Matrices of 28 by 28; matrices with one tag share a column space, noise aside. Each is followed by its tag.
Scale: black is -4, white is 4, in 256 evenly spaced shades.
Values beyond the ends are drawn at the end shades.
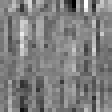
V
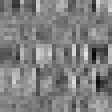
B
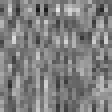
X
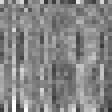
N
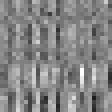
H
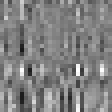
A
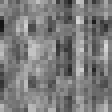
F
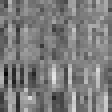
H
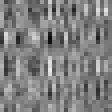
X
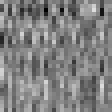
X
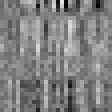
V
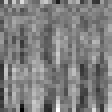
N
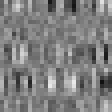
B
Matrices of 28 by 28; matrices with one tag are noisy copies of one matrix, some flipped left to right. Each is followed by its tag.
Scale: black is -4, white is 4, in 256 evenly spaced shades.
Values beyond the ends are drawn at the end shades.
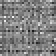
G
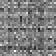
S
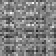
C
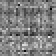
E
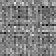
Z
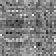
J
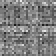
Z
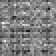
C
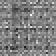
S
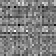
Z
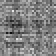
J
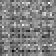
C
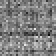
E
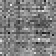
J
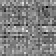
Z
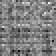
C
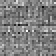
Z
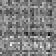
E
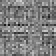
Z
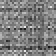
S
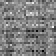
C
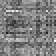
J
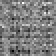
C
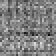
E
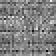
G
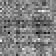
J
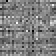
G
